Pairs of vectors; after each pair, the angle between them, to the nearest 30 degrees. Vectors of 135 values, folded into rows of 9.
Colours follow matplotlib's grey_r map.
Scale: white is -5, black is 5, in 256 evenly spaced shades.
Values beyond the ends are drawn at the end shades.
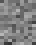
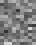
150 degrees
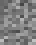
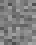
90 degrees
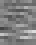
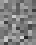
90 degrees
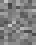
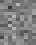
60 degrees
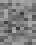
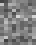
120 degrees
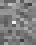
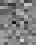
150 degrees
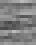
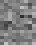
60 degrees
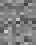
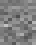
120 degrees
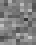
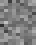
120 degrees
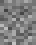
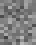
60 degrees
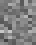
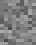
30 degrees
